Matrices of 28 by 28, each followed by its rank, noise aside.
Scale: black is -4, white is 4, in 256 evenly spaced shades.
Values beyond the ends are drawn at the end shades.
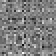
four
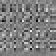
two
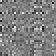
three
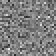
six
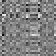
two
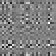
two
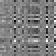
one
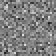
six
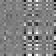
one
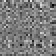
four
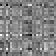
two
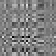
two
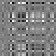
one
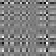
one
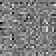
six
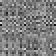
four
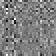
three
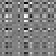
one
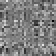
four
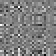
three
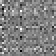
four
